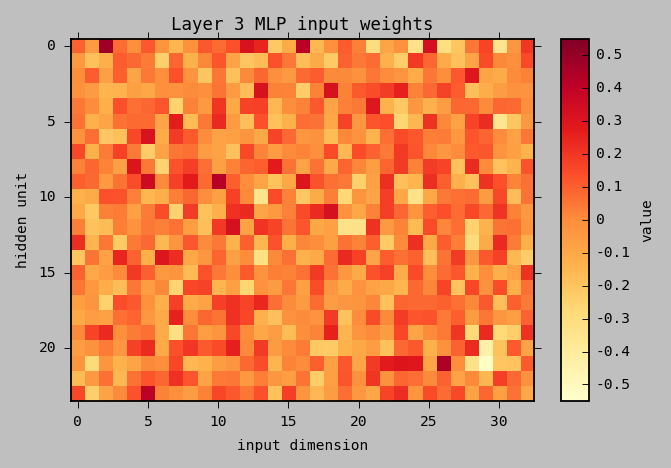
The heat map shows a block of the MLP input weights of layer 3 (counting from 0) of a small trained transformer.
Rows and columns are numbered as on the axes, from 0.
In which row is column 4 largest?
8
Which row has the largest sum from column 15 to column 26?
21
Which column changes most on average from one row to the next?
28
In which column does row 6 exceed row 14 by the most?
5
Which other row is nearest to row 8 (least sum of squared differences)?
6
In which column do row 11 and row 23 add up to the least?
1
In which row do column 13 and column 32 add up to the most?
0
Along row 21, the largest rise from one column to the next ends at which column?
26
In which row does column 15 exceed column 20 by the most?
12
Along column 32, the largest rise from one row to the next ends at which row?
15
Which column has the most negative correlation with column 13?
30
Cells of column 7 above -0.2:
20
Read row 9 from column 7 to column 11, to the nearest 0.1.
0.2 0.3 0.1 0.4 0.1
